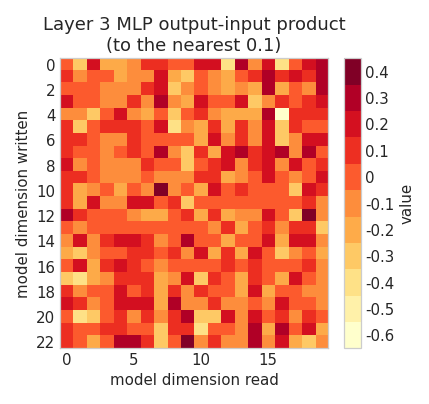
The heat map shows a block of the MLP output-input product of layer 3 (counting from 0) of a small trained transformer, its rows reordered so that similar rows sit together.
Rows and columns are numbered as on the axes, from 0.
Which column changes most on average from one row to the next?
1
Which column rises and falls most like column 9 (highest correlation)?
4
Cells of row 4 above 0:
6
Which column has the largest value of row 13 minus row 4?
16
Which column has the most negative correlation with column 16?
15
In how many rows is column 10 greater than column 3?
10
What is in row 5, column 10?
-0.2
